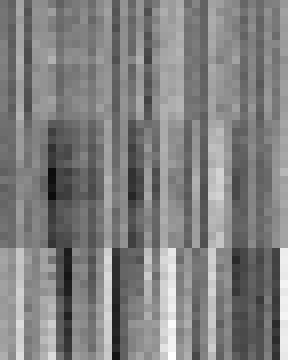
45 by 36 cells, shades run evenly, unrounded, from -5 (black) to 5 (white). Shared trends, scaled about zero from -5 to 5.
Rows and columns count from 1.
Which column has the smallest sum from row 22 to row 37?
9
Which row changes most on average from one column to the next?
45
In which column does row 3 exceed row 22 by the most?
7
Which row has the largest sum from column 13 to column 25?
41
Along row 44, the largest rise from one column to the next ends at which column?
36
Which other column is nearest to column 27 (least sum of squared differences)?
21
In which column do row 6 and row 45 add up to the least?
15
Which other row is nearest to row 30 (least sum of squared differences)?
31
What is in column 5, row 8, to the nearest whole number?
1
